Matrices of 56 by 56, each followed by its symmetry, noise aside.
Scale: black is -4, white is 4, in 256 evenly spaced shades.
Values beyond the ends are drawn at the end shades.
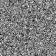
same after a half turn.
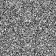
mirrored left to right.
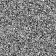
no symmetry.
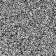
symmetric across the other diagonal.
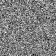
no symmetry.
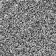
symmetric.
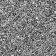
symmetric.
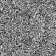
mirrored top to bottom.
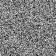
no symmetry.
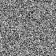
antisymmetric.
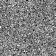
antisymmetric.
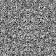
mirrored left to right.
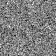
antisymmetric.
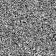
antisymmetric.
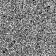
symmetric across the other diagonal.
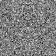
mirrored left to right.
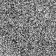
symmetric across the other diagonal.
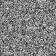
mirrored top to bottom.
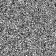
symmetric across the other diagonal.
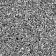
symmetric across the other diagonal.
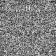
mirrored left to right.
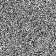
symmetric.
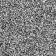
antisymmetric.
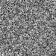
symmetric.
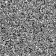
antisymmetric.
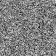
no symmetry.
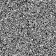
same after a half turn.
